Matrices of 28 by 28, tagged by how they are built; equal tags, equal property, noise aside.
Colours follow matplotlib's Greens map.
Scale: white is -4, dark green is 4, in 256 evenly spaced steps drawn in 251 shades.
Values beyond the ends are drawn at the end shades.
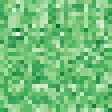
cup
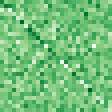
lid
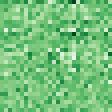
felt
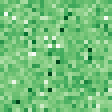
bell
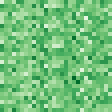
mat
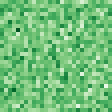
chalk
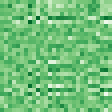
felt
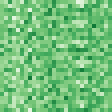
mat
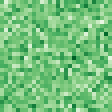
chalk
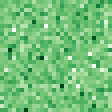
bell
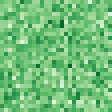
felt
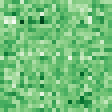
felt
